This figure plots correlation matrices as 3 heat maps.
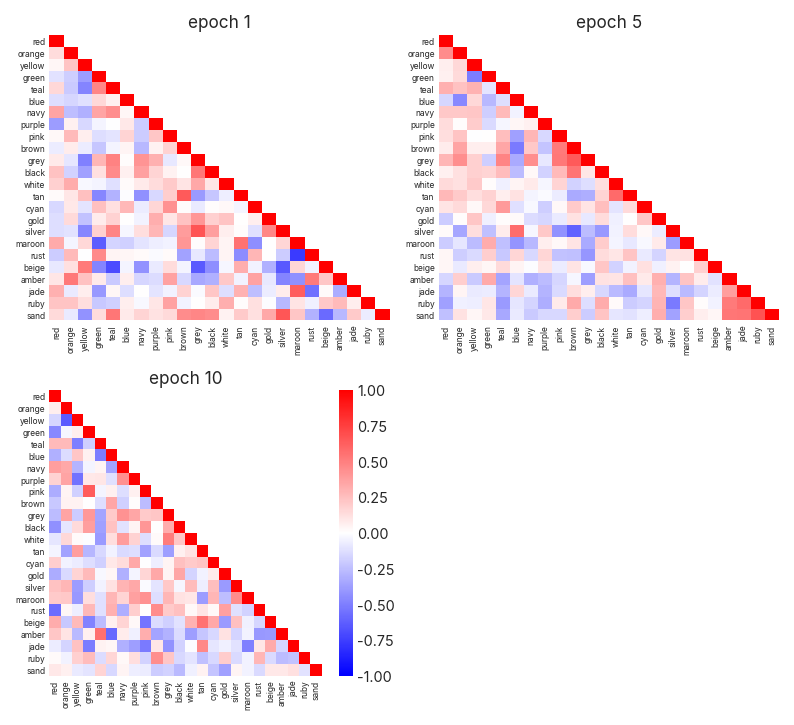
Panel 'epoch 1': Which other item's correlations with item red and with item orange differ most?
navy
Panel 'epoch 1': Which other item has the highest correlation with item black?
grey
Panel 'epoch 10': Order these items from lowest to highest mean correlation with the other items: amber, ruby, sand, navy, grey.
amber, sand, ruby, navy, grey
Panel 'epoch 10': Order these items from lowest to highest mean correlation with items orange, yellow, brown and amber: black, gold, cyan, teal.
cyan, black, teal, gold
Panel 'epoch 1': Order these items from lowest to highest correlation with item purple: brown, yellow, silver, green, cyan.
yellow, green, brown, cyan, silver
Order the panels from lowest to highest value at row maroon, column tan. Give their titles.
epoch 10, epoch 5, epoch 1
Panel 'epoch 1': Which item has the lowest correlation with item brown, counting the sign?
rust
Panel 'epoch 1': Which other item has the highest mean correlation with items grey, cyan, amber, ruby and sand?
pink
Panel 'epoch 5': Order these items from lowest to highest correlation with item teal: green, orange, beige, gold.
green, gold, beige, orange
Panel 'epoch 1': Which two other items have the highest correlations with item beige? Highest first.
yellow, tan
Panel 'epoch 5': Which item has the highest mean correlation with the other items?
black
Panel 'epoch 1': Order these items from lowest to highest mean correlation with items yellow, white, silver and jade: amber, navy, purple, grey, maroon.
amber, navy, purple, grey, maroon
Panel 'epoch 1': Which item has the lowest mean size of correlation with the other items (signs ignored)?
blue
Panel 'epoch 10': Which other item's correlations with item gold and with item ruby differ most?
black
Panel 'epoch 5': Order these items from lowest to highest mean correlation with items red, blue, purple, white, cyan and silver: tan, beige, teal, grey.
grey, beige, teal, tan
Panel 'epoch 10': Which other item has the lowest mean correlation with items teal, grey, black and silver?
yellow
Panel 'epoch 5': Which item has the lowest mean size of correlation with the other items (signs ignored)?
beige
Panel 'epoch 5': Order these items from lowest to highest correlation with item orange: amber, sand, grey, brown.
sand, amber, brown, grey
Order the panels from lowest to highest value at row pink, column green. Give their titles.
epoch 1, epoch 5, epoch 10
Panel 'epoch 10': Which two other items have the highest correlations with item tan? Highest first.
beige, jade
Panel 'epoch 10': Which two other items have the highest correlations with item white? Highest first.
grey, navy
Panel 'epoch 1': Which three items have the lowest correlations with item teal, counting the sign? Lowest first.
beige, yellow, tan
